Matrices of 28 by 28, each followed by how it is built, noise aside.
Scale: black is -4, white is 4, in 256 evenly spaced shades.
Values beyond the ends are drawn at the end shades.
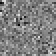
block diagonal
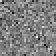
diagonal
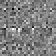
low rank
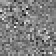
block diagonal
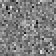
block diagonal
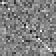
diagonal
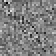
banded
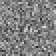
noise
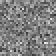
noise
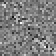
banded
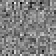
low rank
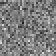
noise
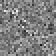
banded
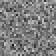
noise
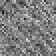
Toeplitz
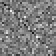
diagonal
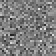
low rank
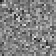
banded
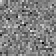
diagonal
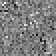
block diagonal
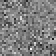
block diagonal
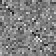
diagonal
